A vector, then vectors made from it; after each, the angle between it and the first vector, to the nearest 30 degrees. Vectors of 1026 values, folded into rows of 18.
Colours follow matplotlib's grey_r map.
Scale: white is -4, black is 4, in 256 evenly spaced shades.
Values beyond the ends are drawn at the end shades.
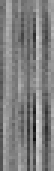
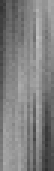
60 degrees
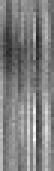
150 degrees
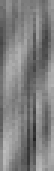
60 degrees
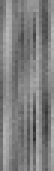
30 degrees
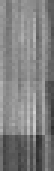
120 degrees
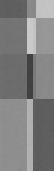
90 degrees
